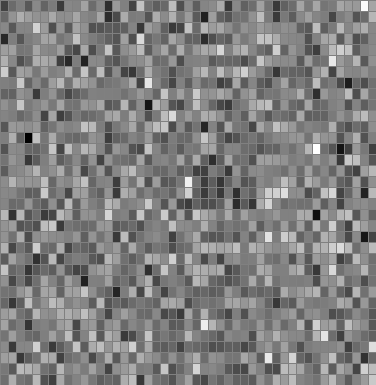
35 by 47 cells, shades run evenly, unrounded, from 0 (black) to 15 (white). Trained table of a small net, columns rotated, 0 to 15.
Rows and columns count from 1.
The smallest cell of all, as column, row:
4, 13
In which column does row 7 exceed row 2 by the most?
26
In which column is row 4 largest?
18
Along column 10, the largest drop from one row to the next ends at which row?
5
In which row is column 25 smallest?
16
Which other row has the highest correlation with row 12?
35
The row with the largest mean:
23
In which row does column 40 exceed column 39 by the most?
30
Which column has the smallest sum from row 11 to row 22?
28
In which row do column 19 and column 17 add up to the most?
8
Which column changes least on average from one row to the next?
37
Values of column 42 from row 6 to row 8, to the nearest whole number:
14 4 7
